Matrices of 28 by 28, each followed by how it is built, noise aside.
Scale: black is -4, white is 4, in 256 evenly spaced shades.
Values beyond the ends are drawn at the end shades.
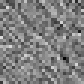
Toeplitz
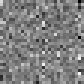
uneven columns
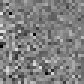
lower triangular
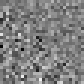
lower triangular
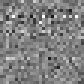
uneven rows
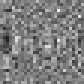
low rank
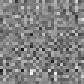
low rank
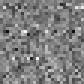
uneven rows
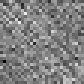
Toeplitz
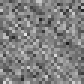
Toeplitz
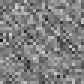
Toeplitz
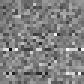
uneven rows
